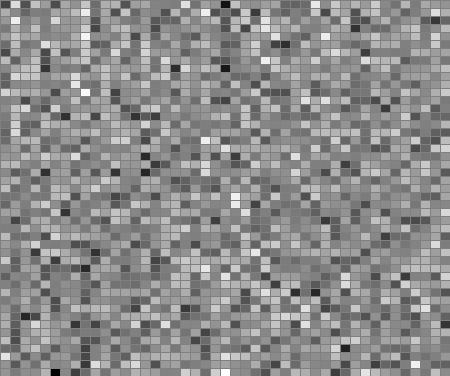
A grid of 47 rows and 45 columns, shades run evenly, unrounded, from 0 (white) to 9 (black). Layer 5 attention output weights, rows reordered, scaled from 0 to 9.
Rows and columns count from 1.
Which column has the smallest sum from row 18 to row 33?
25
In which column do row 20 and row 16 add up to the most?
24
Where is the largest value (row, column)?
47, 6
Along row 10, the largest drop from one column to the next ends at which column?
2
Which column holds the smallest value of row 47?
23
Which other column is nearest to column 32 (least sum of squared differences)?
7
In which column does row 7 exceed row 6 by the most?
5
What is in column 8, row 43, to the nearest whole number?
3
